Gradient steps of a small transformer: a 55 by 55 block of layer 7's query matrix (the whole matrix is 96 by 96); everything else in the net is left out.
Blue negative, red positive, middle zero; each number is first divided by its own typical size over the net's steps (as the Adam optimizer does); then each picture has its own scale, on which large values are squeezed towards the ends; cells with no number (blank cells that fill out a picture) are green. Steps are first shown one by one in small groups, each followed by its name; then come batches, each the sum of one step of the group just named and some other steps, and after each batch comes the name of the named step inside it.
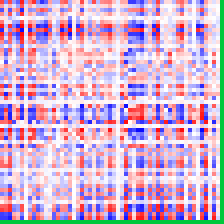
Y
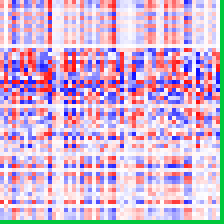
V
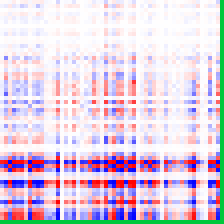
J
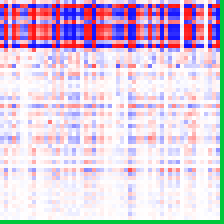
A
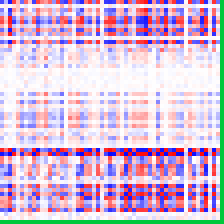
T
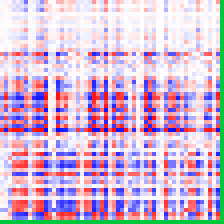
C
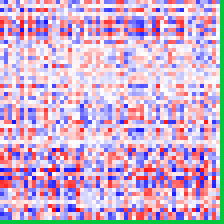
Y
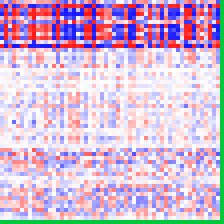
A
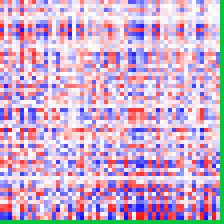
Y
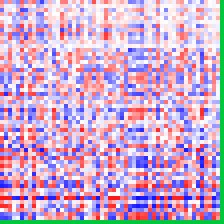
Y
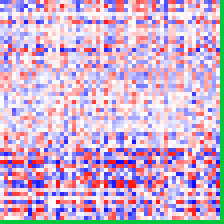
J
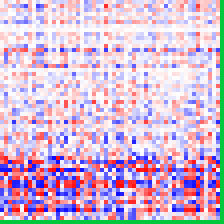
J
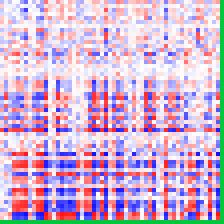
C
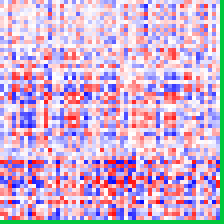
J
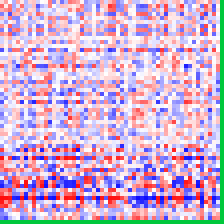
V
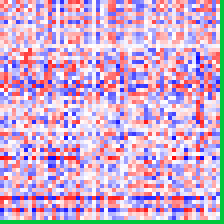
V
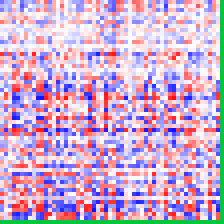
C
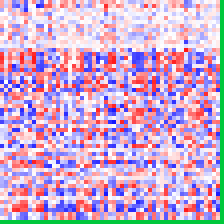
V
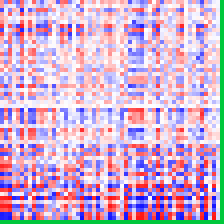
Y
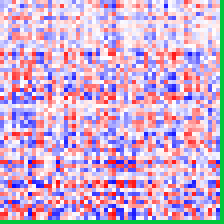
J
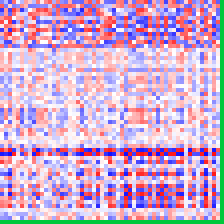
T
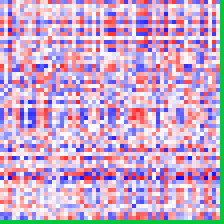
V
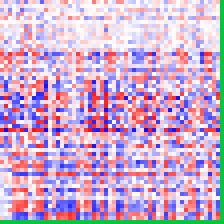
C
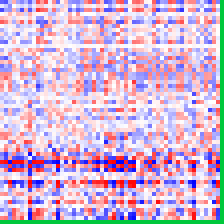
J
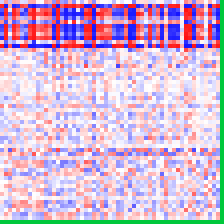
A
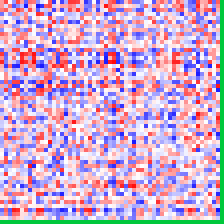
V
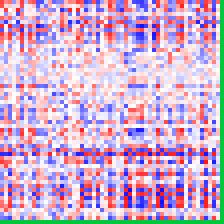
Y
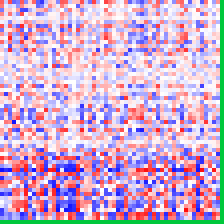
Y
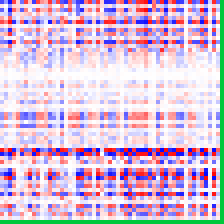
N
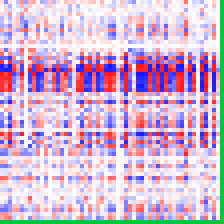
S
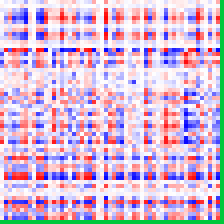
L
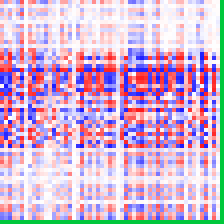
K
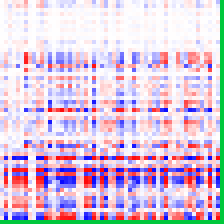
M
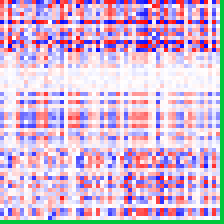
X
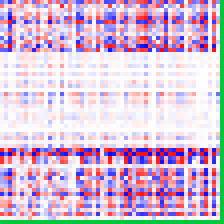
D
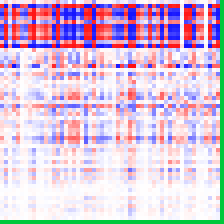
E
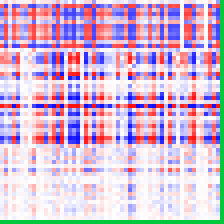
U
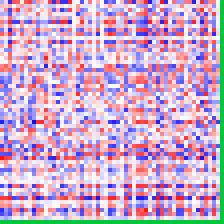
K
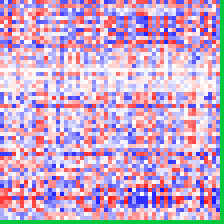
U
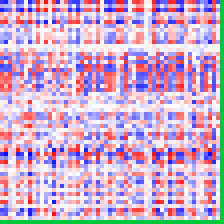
S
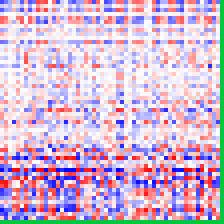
M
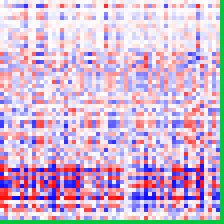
S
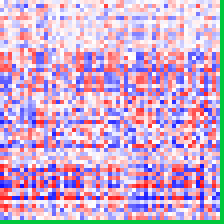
K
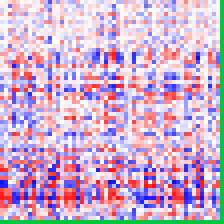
X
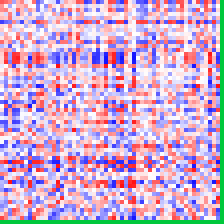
X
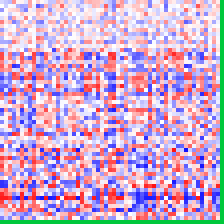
K
